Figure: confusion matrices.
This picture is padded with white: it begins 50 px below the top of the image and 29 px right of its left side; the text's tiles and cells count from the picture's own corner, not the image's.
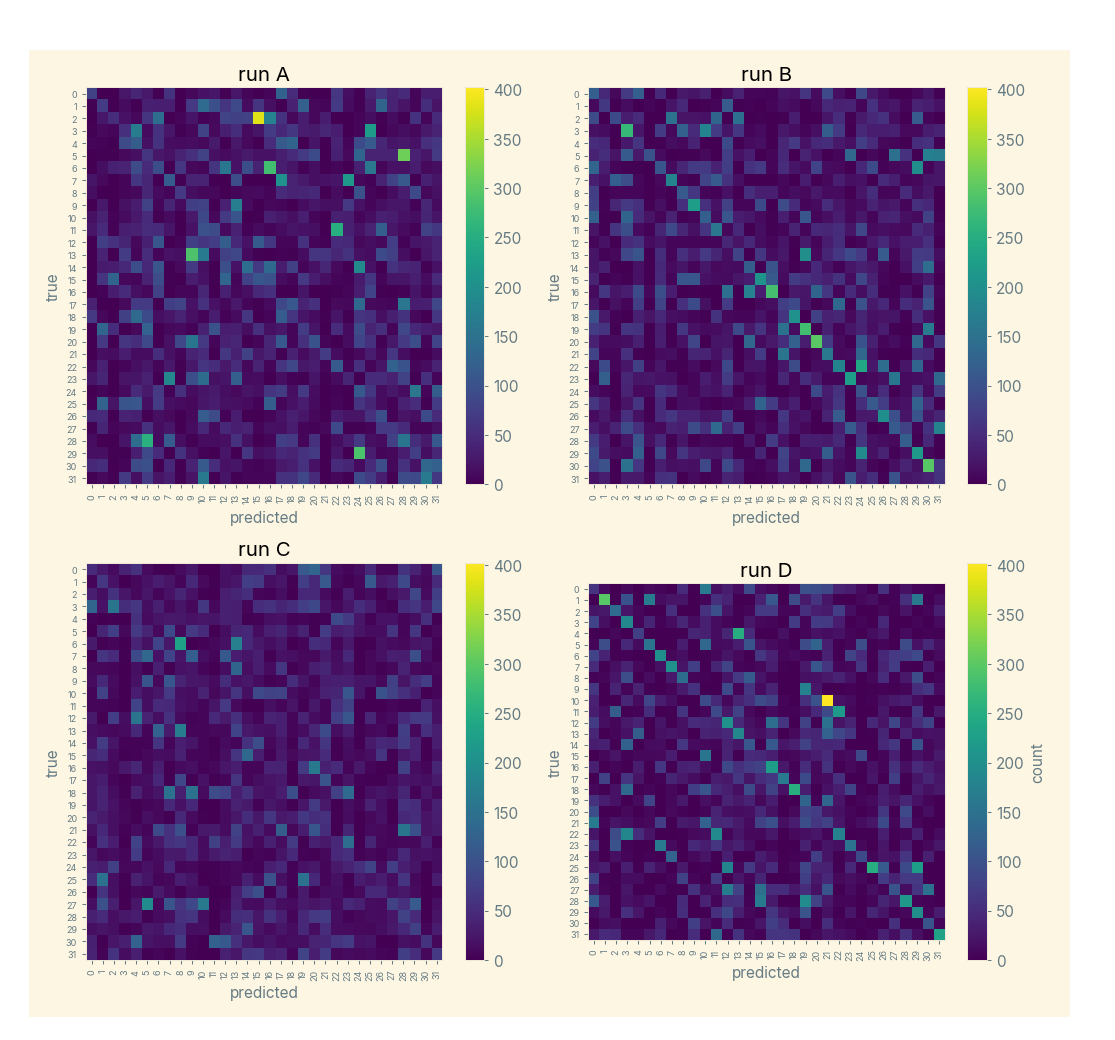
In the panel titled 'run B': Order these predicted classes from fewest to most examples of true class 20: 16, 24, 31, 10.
10, 16, 31, 24
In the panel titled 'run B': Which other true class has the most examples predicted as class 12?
16
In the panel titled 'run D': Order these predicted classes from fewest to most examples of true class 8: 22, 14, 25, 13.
25, 22, 13, 14
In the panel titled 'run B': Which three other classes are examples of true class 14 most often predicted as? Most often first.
30, 16, 29
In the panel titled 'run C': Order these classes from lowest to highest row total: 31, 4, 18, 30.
4, 31, 30, 18
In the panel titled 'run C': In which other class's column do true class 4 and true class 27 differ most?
5
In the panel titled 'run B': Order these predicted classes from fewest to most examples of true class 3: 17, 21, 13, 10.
17, 13, 21, 10
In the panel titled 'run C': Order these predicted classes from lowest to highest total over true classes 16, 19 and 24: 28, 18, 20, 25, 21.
18, 21, 25, 28, 20
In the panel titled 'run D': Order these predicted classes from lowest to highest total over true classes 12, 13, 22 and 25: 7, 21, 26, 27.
7, 27, 26, 21
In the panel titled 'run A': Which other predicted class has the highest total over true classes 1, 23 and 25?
10
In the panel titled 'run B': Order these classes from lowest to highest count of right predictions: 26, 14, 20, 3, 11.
14, 11, 26, 3, 20
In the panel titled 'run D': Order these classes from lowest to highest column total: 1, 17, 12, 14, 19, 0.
17, 1, 14, 0, 12, 19
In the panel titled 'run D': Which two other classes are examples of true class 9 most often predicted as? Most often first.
19, 12
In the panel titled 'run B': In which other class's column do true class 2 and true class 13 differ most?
19
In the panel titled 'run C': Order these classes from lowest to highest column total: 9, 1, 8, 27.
27, 9, 1, 8
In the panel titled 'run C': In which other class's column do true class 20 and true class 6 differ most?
8
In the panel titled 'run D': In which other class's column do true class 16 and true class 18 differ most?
3
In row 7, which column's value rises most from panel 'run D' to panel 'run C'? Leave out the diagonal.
5
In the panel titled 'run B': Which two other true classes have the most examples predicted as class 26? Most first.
22, 13
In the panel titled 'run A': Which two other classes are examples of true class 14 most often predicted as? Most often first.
24, 16
